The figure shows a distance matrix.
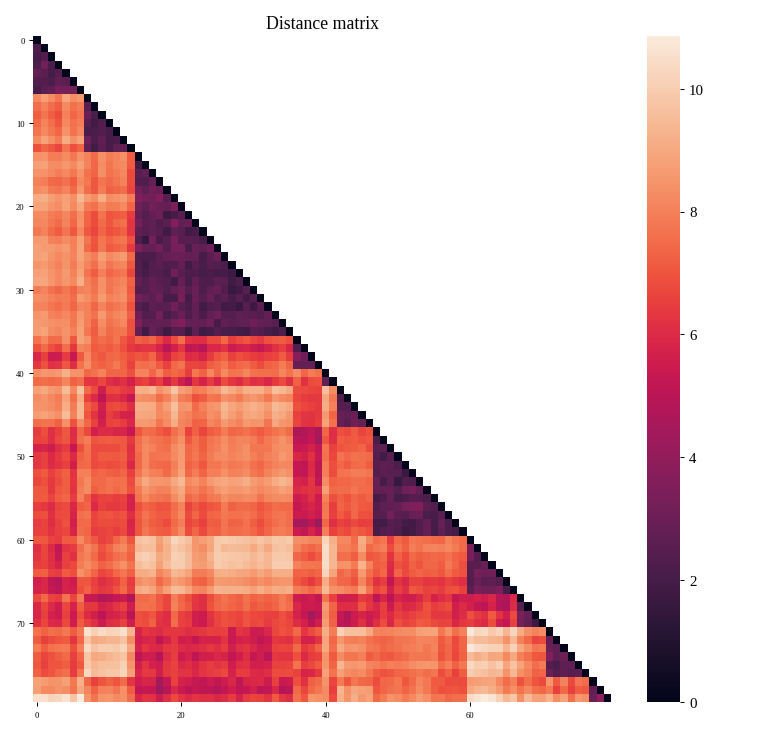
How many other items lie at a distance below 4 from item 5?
6
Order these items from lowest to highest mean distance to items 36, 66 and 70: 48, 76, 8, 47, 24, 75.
47, 48, 8, 24, 76, 75
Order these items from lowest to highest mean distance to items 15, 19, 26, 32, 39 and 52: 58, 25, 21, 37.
21, 25, 37, 58
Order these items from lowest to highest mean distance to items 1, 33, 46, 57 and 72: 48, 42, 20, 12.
48, 20, 42, 12
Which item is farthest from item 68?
79
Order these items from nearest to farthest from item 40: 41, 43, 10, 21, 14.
41, 21, 10, 14, 43
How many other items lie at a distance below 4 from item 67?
3
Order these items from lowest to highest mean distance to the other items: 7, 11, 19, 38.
38, 19, 11, 7
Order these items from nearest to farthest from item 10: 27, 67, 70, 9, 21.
9, 67, 70, 21, 27
